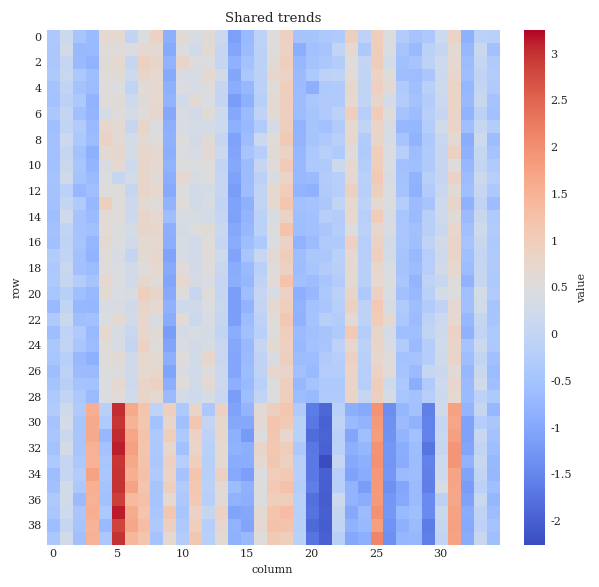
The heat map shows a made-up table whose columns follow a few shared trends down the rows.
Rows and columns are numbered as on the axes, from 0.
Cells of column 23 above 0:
29
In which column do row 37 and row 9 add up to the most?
5
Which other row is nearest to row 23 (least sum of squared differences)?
16
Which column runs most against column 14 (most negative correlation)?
27
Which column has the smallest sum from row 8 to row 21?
14
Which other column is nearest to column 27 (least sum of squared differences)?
34
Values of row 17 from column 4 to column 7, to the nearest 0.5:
0.5 0.5 0 0.5
